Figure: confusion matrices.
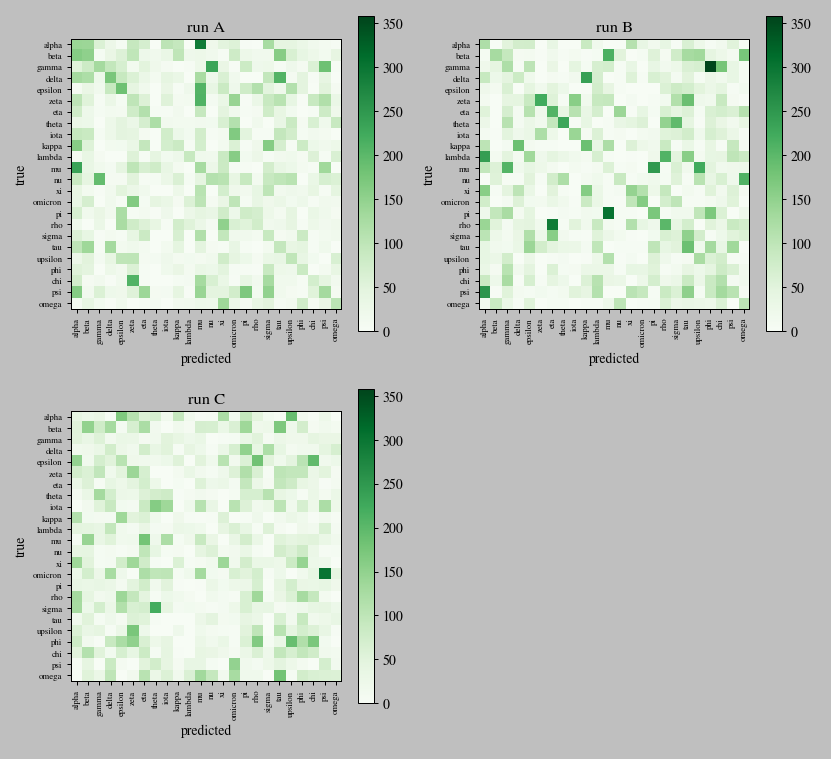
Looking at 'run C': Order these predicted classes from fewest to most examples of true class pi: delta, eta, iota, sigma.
sigma, delta, iota, eta
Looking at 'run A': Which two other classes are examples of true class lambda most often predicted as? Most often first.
omicron, xi
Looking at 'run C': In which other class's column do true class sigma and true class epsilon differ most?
theta
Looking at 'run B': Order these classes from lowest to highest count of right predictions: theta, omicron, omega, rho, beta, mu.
mu, omega, beta, omicron, rho, theta
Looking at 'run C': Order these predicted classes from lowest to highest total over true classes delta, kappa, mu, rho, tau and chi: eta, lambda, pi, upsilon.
lambda, upsilon, pi, eta
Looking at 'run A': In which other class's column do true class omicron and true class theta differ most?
zeta
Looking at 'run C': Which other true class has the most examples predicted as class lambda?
omega
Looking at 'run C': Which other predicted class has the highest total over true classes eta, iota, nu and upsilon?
tau
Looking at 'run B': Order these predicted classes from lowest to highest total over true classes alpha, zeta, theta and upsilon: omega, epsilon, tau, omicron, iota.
omega, omicron, iota, epsilon, tau
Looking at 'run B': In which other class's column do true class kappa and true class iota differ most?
delta
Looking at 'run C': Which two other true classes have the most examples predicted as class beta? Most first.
mu, chi
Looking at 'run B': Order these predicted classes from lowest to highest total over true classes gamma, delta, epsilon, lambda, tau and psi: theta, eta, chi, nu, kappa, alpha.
nu, theta, eta, kappa, chi, alpha
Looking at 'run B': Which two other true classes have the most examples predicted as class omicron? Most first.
xi, psi
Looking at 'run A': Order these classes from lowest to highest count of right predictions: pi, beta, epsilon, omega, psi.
pi, omega, psi, beta, epsilon
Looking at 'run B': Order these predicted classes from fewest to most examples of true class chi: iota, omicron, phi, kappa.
iota, omicron, kappa, phi
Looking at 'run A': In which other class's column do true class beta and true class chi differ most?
tau
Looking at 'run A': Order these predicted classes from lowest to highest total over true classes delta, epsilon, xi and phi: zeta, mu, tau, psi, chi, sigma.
chi, psi, zeta, tau, sigma, mu
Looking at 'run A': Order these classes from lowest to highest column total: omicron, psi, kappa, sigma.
kappa, psi, omicron, sigma
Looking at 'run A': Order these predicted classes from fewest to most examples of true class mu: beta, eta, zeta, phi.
phi, beta, eta, zeta
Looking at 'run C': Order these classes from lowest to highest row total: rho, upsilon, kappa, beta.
kappa, upsilon, rho, beta
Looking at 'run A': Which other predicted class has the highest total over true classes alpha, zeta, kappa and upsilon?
mu
